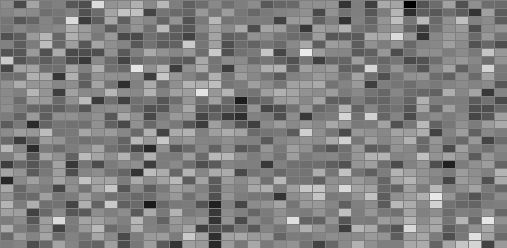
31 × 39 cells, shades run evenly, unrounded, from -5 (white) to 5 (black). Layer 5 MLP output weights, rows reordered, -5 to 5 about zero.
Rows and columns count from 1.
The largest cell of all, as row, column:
1, 32
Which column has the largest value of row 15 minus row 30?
37
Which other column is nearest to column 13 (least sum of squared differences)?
26
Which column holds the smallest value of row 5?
31
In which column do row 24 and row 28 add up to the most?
17
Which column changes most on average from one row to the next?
27
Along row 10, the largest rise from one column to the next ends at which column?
5
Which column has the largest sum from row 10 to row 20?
19
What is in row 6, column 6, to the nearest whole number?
-1
